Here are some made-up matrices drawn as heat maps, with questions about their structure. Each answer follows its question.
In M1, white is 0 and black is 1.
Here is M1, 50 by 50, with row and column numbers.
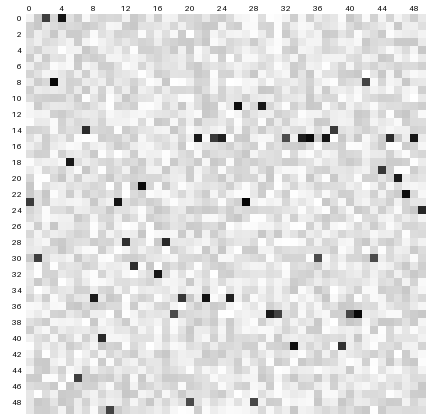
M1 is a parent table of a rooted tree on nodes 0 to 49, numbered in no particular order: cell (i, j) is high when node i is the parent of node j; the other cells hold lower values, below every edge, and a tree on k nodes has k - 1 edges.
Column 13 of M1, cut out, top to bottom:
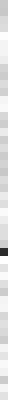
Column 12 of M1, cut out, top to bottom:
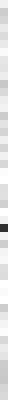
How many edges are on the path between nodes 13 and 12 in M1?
6
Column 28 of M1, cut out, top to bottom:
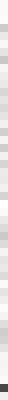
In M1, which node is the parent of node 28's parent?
15
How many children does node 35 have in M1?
4
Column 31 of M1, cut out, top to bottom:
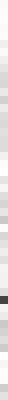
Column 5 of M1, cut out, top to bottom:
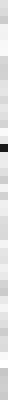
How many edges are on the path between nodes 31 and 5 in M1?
3
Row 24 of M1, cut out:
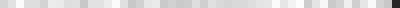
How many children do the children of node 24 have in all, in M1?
1
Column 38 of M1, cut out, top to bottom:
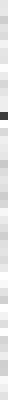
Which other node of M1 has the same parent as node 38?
7
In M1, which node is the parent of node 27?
23
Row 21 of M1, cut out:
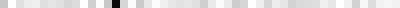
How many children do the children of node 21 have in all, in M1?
2
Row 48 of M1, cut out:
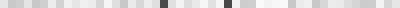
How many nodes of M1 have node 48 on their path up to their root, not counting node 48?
5
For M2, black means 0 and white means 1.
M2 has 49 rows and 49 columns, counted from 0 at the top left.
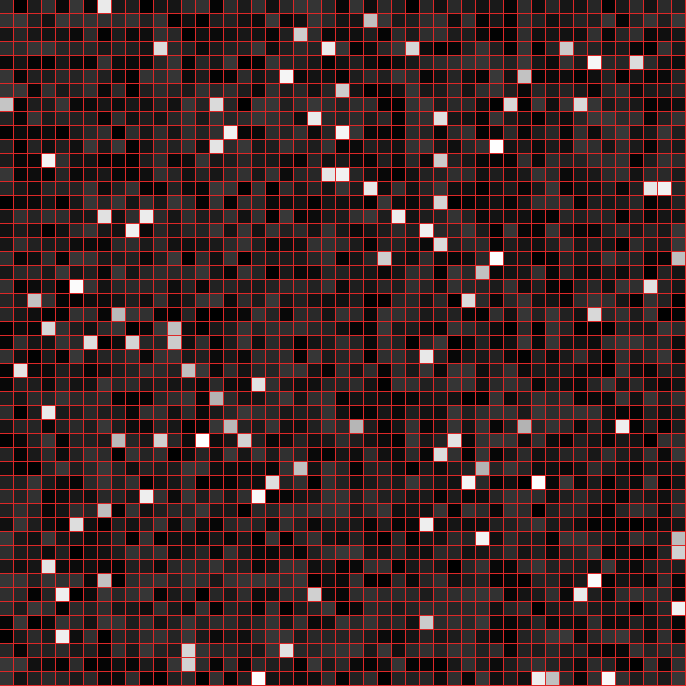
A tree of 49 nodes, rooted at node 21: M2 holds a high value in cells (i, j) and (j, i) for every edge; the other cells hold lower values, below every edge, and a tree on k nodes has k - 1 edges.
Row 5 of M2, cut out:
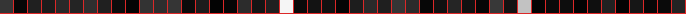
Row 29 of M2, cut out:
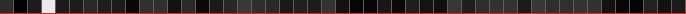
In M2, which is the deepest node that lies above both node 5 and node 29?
3
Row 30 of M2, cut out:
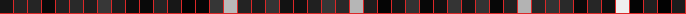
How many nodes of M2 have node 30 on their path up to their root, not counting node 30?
10
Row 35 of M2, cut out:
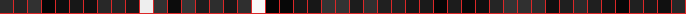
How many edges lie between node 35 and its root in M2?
6
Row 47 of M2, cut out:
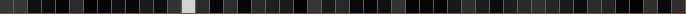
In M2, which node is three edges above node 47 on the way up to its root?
20
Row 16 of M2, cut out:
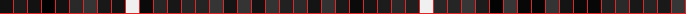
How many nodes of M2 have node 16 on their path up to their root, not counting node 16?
11
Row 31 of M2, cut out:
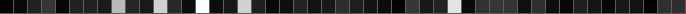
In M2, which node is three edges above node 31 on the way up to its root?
42
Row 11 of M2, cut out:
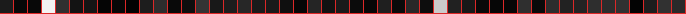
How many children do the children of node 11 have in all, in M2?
3
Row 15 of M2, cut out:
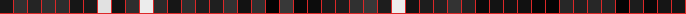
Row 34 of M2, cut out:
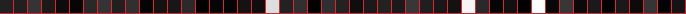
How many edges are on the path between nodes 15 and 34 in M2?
6
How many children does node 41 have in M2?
1
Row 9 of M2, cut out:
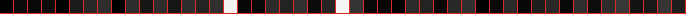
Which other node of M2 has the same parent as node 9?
6
